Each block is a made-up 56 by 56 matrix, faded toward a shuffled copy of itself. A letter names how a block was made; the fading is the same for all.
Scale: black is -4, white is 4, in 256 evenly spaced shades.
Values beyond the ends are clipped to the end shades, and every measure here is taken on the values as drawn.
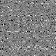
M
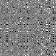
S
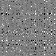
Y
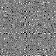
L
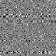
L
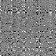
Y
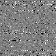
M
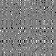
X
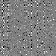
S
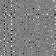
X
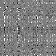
S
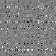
Y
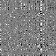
S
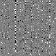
S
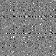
L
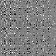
S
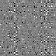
S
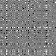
X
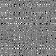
Y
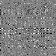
L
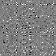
Y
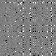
X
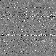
M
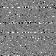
M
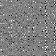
S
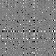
X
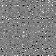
L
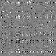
Y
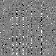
S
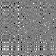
X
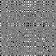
X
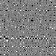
Y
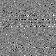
M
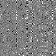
S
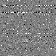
L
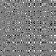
X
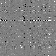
Y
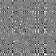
X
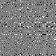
Y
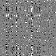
S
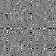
Y
